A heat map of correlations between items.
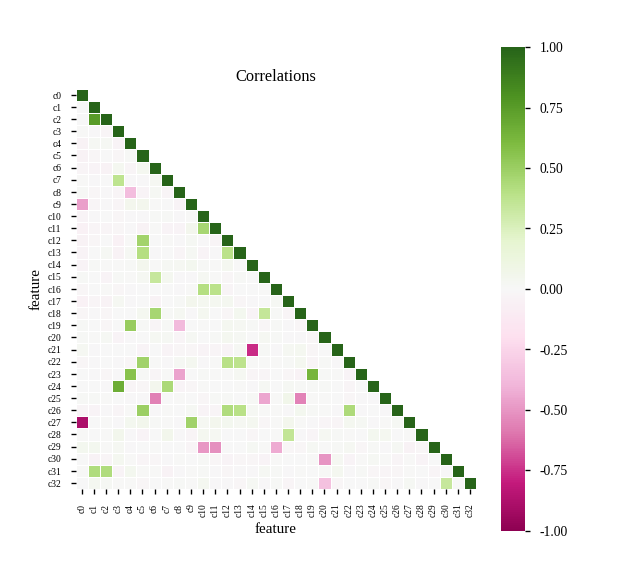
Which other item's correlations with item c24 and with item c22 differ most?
c3
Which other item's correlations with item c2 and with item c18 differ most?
c1
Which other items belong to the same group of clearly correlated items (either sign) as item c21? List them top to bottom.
c14
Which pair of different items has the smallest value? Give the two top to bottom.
c0, c27
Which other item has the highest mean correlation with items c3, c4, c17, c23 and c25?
c19
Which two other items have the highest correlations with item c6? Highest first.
c18, c15
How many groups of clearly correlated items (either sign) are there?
10
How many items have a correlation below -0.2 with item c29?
3
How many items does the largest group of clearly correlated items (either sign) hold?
5
